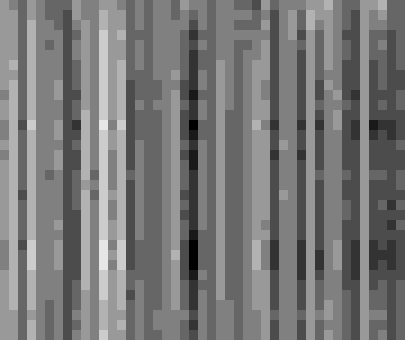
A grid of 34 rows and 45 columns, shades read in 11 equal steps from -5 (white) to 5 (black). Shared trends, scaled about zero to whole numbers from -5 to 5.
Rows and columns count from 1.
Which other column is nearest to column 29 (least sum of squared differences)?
20
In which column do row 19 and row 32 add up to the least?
12
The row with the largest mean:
13
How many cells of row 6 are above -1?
34
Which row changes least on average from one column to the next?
1
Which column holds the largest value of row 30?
22
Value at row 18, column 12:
-3
